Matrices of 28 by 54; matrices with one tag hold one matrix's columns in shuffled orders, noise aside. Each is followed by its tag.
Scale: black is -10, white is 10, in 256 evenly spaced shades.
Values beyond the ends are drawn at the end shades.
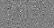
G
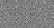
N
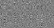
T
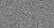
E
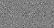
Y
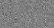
T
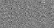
N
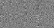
T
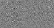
N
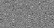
T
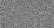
E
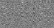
N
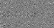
Y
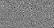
G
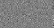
T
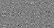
Y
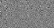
G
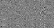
E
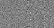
E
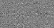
Y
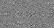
Y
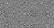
Y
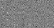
E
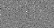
G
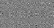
Y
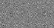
Y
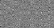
E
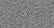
Y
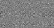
Y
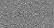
Y
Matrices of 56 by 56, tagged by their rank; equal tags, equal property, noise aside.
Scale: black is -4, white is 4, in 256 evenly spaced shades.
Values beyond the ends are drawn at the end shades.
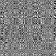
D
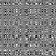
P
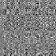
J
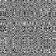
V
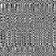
P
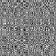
V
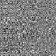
J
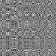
P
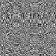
J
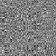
J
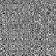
J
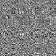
J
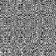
D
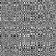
P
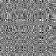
V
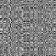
V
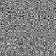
J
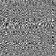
J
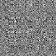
D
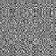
J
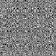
J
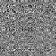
D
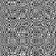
V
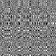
P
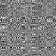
V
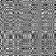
P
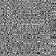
J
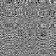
D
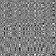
P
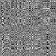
V
